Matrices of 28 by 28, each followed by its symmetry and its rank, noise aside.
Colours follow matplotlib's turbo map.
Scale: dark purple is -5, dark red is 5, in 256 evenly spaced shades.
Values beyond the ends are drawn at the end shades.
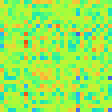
no symmetry, rank four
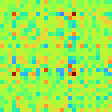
symmetric, rank two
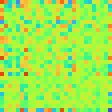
no symmetry, rank four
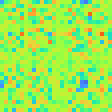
no symmetry, rank four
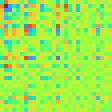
symmetric, rank two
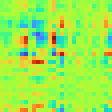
no symmetry, rank two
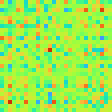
symmetric, rank three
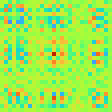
symmetric, rank two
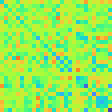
symmetric, rank four
